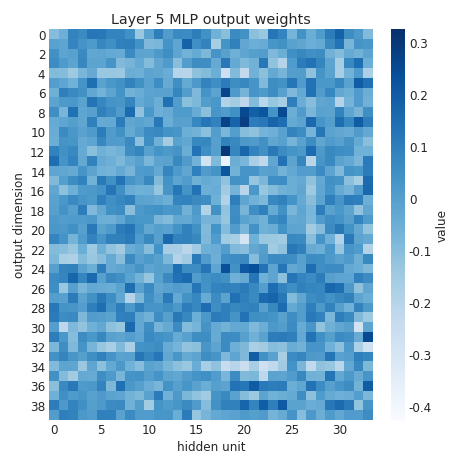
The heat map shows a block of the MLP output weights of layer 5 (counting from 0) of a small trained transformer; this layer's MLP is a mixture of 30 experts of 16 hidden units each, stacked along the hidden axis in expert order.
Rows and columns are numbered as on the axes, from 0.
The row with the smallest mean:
34
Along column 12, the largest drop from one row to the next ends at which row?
22
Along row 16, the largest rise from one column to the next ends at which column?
21
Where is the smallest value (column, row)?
18, 13
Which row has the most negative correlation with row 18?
5
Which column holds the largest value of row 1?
14
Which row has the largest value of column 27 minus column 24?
3
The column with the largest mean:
29
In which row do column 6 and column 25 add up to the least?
32
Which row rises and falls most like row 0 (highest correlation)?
17
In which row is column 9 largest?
33
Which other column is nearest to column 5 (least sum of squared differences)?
6
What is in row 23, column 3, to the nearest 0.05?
-0.1
